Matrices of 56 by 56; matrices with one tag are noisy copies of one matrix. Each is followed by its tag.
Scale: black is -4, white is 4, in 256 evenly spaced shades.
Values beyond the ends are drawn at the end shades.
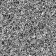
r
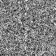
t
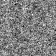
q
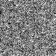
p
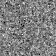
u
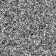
r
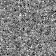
t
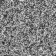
r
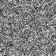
p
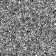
t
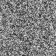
u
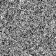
r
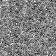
q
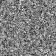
r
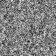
r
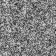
q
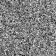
u
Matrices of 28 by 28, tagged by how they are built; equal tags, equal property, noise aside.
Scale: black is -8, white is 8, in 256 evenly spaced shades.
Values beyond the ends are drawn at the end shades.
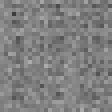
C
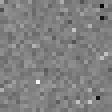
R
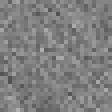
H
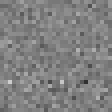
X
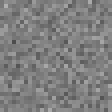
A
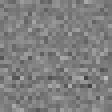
X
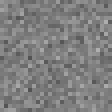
A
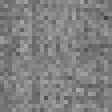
C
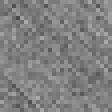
H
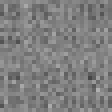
C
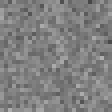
A
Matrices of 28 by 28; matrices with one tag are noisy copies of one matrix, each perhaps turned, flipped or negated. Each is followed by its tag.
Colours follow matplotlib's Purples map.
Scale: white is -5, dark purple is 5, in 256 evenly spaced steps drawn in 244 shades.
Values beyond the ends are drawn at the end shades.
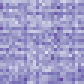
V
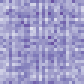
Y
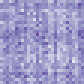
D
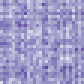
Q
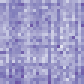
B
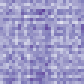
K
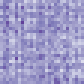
K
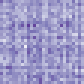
Q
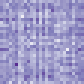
Y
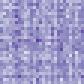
V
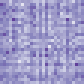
Y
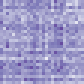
B
